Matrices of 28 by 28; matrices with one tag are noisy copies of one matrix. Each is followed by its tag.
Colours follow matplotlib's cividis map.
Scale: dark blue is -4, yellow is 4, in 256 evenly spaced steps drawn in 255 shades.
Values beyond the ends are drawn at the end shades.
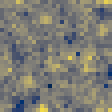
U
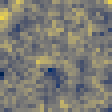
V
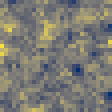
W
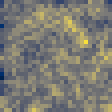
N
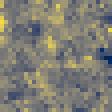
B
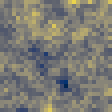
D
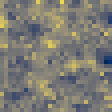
B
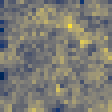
N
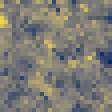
B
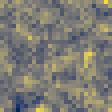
U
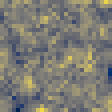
U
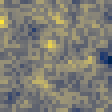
B
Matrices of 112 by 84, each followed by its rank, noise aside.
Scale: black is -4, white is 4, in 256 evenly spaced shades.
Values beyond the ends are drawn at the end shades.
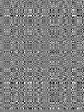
three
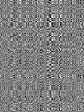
three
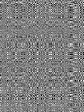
three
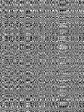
three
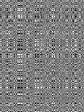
two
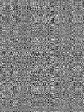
six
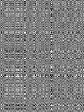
three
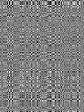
two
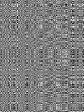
three
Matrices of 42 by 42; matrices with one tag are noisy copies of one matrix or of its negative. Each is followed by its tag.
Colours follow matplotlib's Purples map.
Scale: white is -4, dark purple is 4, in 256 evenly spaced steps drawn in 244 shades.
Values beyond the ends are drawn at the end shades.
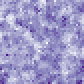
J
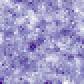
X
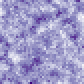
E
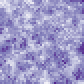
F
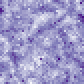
E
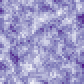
E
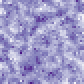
E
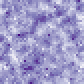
E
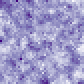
F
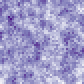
J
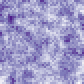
J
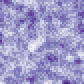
X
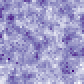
J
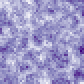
F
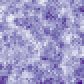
J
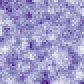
F
